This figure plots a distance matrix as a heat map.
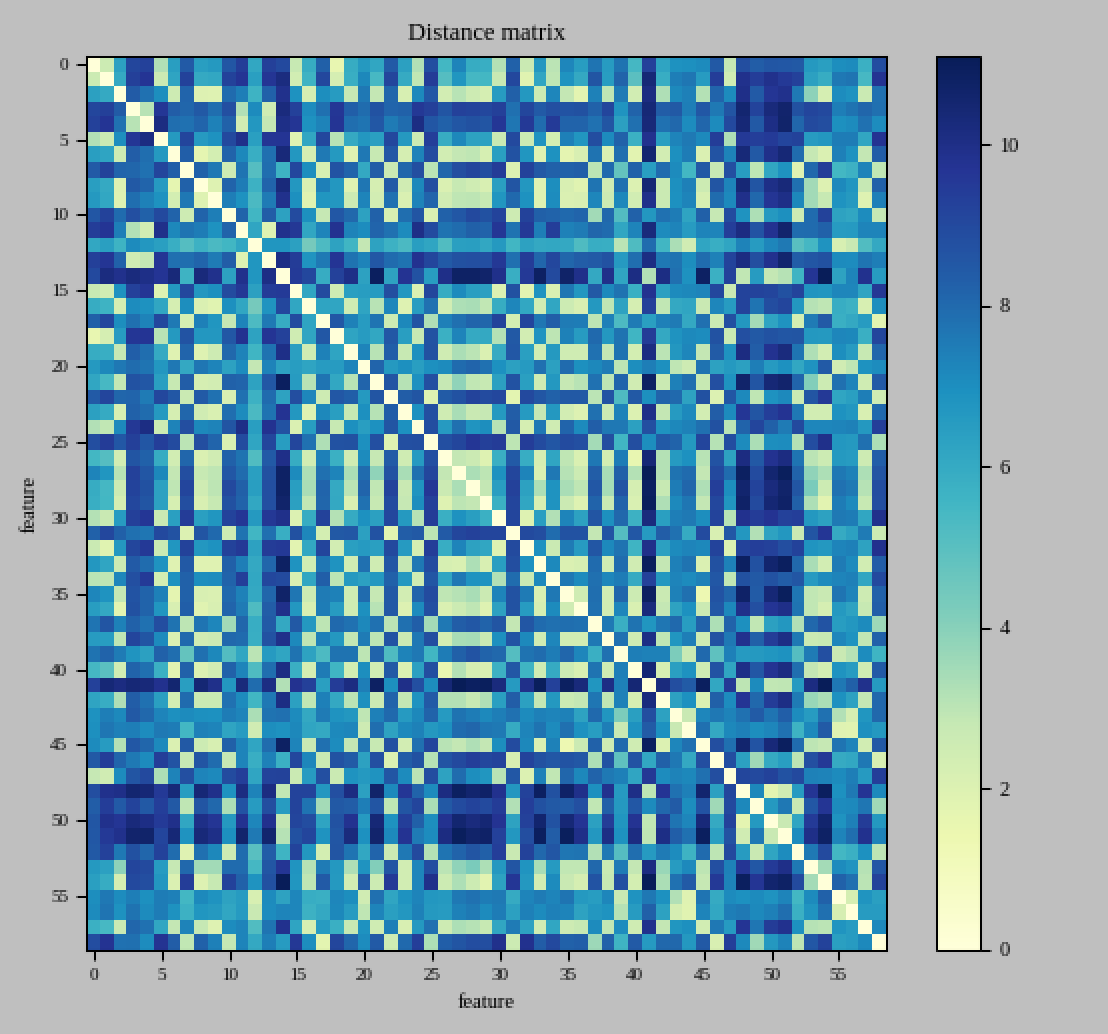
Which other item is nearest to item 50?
48
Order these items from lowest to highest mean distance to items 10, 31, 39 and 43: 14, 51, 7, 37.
7, 37, 14, 51
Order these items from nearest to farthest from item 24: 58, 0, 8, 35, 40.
0, 40, 8, 35, 58
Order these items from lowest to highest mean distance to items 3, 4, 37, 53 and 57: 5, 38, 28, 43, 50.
38, 28, 43, 5, 50
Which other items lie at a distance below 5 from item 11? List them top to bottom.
3, 4, 13
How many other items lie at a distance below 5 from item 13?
3
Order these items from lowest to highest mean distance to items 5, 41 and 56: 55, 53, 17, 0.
55, 0, 17, 53
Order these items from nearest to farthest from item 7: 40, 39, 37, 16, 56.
37, 39, 56, 16, 40
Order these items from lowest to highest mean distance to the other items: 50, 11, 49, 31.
31, 49, 11, 50
